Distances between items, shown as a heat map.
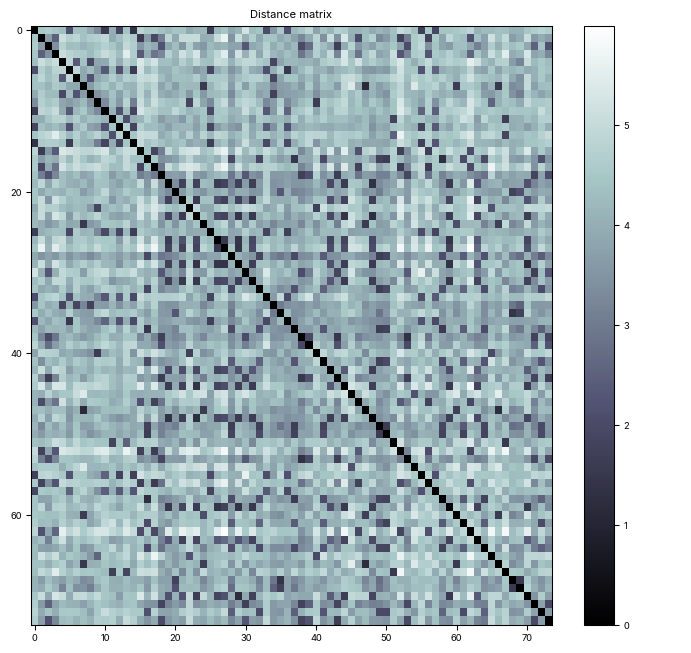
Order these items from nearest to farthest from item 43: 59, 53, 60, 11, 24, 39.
53, 39, 24, 59, 60, 11
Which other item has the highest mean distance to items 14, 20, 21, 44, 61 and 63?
62
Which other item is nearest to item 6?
34
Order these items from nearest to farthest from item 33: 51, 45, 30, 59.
45, 51, 59, 30
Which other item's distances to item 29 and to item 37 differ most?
27
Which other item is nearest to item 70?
29
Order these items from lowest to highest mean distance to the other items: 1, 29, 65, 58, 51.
58, 29, 1, 51, 65
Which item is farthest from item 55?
30
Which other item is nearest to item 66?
47
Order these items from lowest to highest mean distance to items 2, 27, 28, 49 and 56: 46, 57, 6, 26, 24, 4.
46, 26, 24, 57, 6, 4
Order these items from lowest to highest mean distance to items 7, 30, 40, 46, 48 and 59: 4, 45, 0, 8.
8, 0, 4, 45
